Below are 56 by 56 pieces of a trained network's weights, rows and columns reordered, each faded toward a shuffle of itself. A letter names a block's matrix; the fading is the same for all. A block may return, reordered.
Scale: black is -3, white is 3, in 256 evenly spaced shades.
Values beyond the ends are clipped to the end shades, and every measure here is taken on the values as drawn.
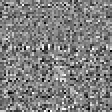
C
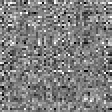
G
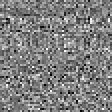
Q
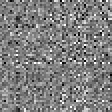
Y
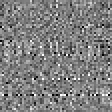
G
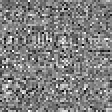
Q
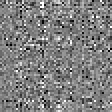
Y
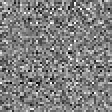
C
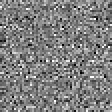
Q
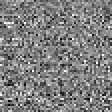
C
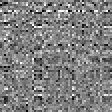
G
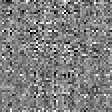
G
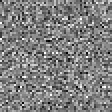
C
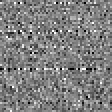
G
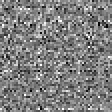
Q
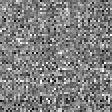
Q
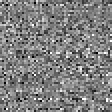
Q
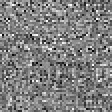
Q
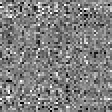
Y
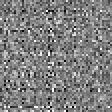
G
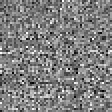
Q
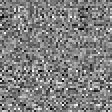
C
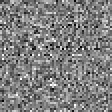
C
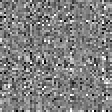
Y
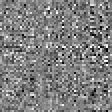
G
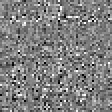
Y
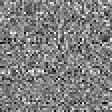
C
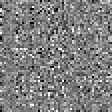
Y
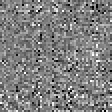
Y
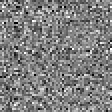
C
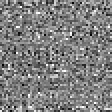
Q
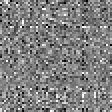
G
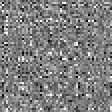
Y
